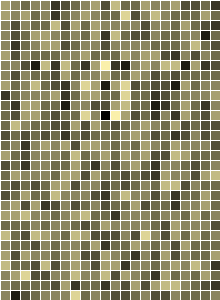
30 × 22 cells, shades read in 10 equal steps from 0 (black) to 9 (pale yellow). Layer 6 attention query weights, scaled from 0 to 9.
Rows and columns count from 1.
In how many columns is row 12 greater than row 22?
7
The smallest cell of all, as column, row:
11, 12
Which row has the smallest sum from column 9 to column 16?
18
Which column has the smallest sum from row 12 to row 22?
16
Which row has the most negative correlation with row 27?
10
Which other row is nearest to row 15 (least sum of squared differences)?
23
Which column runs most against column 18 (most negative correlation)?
13
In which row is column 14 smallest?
26
